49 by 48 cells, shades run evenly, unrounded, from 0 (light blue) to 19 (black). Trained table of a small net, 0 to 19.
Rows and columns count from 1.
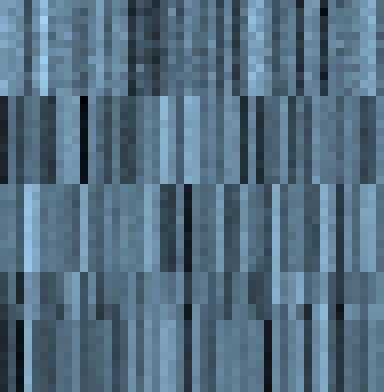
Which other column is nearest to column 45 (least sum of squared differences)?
12
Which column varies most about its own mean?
24
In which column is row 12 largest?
17
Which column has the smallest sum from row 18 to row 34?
4
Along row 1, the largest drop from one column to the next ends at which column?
39
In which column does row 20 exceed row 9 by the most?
33
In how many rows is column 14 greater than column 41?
37
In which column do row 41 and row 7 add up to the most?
43
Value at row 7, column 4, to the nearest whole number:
11
